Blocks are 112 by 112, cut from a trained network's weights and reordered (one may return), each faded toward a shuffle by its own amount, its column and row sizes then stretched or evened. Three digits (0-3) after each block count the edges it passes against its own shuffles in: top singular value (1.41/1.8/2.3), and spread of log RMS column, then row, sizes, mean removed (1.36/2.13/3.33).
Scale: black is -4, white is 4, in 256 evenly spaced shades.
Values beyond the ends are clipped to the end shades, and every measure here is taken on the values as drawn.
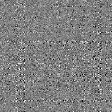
2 2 2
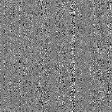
1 3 1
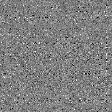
1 1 2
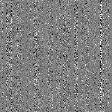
1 3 0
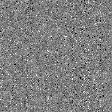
0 2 0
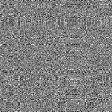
3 0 2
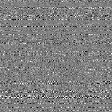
3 0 3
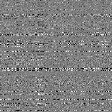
3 1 3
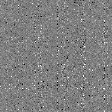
0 2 1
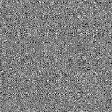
3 0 2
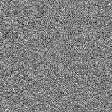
3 0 1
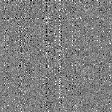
2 2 1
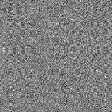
3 1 0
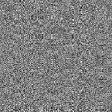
3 2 1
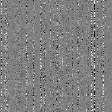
2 3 0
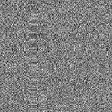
3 1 1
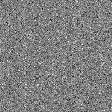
1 0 0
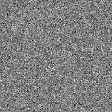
2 1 0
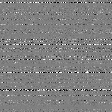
3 0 3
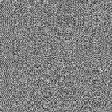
3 0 1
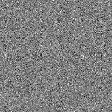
2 1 0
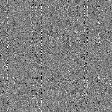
2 2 1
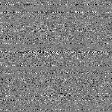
1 1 3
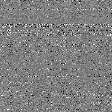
0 1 3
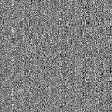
2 2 0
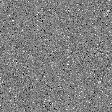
0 1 0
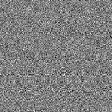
3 0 2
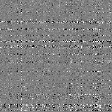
2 2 3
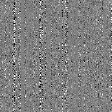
1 3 1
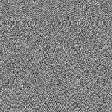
3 0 0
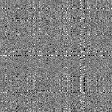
3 2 2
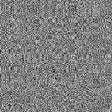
3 1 0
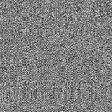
3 1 0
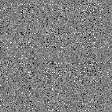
1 2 2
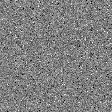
0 1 0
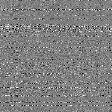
2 0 3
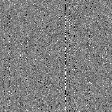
2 2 0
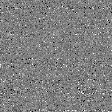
0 1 2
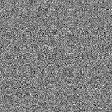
3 0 2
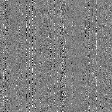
1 3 0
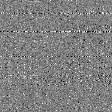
2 0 2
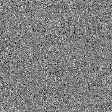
1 1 0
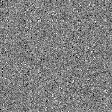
1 1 0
